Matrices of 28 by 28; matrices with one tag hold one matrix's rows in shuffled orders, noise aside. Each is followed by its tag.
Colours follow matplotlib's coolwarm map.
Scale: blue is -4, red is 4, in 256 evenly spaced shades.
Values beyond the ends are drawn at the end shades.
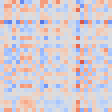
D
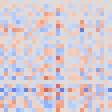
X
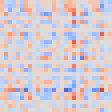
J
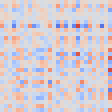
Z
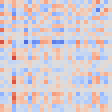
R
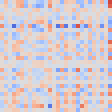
Z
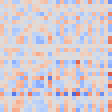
Z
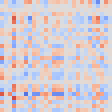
R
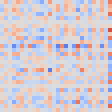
Z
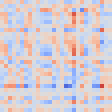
J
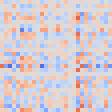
D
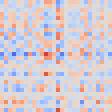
X
